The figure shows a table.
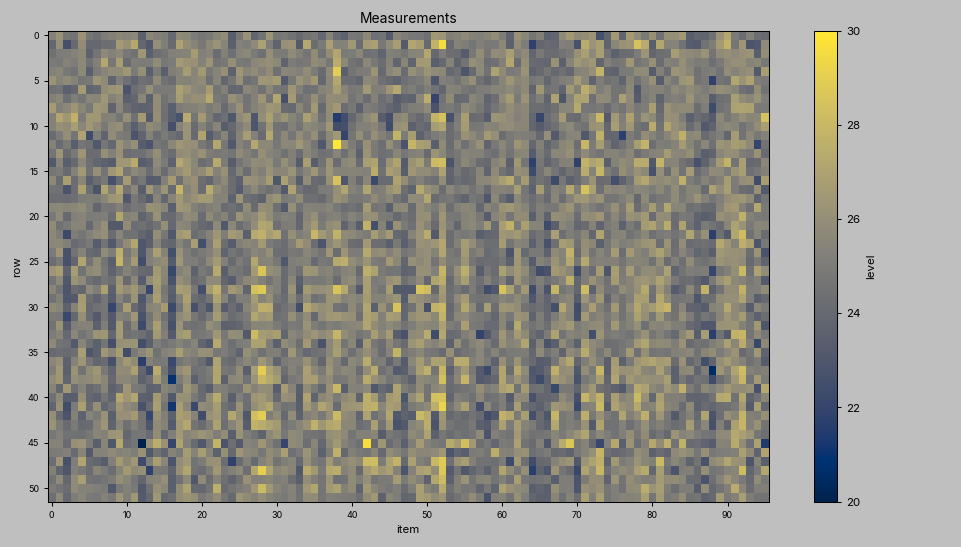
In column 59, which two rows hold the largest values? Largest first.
46, 4
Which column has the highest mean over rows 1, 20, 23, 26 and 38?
52
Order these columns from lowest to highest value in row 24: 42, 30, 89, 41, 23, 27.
23, 30, 41, 27, 89, 42
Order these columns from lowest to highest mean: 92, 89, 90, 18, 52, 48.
48, 89, 90, 18, 92, 52
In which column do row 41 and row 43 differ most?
51
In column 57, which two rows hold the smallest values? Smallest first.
33, 41
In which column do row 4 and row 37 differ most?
88
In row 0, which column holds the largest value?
90
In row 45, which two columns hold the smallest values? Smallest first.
12, 95
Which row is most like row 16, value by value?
39
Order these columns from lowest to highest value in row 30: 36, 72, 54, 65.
65, 54, 36, 72
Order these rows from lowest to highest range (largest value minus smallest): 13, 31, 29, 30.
13, 29, 31, 30
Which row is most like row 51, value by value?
20
